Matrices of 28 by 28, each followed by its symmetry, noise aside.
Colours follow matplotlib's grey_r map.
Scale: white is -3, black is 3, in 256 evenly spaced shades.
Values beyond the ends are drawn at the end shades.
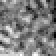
antisymmetric.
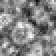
symmetric across the other diagonal.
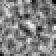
symmetric across the other diagonal.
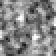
same after a half turn.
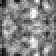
mirrored top to bottom.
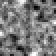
same after a half turn.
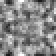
mirrored top to bottom.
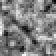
symmetric across the other diagonal.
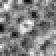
symmetric.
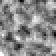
symmetric across the other diagonal.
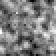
antisymmetric.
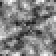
same after a half turn.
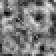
symmetric across the other diagonal.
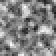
symmetric across the other diagonal.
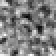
symmetric across the other diagonal.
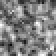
no symmetry.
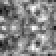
mirrored top to bottom.
